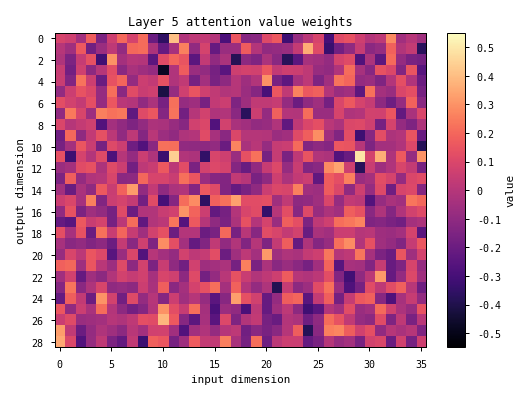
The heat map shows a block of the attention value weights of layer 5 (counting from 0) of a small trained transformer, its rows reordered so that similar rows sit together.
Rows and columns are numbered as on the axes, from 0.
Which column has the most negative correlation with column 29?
5
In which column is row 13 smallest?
25
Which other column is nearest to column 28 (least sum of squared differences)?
27
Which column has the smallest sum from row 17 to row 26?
24
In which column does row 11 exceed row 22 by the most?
29
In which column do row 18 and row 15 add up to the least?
14
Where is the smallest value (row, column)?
3, 10
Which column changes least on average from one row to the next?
9
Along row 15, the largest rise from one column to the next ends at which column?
15
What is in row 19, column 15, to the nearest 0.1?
0
